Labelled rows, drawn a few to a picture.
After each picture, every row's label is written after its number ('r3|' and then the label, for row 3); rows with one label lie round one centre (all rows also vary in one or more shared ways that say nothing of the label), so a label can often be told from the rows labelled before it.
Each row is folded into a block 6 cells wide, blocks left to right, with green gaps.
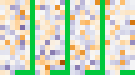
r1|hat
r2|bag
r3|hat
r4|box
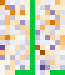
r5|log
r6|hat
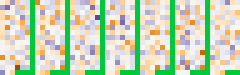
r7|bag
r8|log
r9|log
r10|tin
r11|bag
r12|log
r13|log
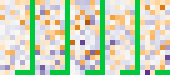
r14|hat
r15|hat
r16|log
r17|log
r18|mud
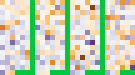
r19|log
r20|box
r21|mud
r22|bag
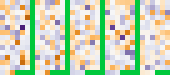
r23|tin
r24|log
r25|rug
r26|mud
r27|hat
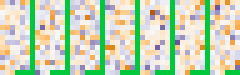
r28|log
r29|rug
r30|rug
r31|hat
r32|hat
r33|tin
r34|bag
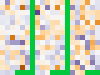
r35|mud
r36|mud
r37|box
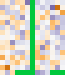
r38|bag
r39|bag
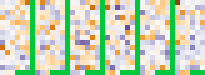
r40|hat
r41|bag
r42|mud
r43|hat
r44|mud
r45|box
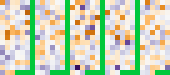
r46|box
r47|hat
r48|hat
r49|rug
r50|bag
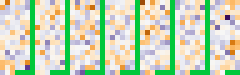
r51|bag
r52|log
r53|mud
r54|tin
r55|box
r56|tin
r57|tin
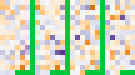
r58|mud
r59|mud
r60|tin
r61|tin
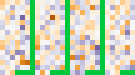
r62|bag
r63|rug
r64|mud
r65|bag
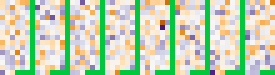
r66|box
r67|tin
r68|log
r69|tin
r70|hat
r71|mud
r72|box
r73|hat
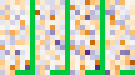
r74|bag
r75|rug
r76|bag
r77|bag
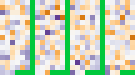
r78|mud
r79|tin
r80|box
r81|rug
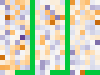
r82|bag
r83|hat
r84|box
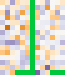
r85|log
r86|rug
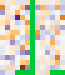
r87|mud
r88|tin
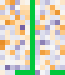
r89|hat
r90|log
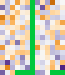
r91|box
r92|bag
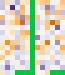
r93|hat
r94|hat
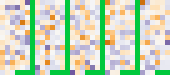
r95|bag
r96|rug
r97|rug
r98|box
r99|box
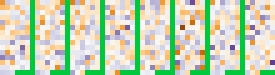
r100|log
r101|mud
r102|box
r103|tin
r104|log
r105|log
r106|log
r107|tin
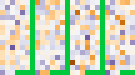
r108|rug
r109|box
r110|tin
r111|box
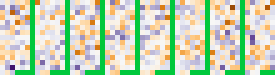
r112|hat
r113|box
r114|hat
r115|tin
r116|tin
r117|hat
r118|mud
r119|mud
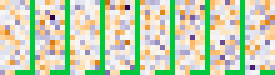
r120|rug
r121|tin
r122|bag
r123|box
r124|log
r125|tin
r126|log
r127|hat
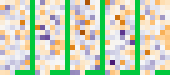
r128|hat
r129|tin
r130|bag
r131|box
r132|hat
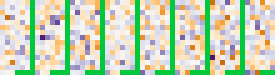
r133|log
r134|tin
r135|hat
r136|log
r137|mud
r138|tin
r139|log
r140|bag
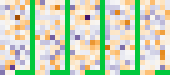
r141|rug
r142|mud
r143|tin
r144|hat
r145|tin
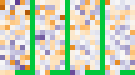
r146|log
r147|tin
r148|rug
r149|log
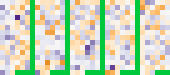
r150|tin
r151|bag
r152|hat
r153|hat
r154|mud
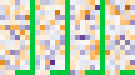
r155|tin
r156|log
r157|tin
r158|mud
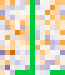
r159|hat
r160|hat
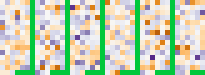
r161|tin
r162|mud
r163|tin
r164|box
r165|bag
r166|hat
